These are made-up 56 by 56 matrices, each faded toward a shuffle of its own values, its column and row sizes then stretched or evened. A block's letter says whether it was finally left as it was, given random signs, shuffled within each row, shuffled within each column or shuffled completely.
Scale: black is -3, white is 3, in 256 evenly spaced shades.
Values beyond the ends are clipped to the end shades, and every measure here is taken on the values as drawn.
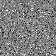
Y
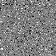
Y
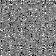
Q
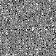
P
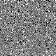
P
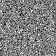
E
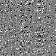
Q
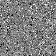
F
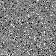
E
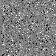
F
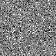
P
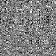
Q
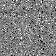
F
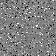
Y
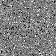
E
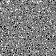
Y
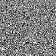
Q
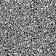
E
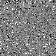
P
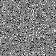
F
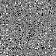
Q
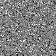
Y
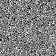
E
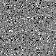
P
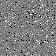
P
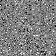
Y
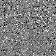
P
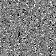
F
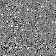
P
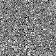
P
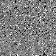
P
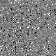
Q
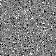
F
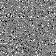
Y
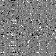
Q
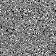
Y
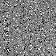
F
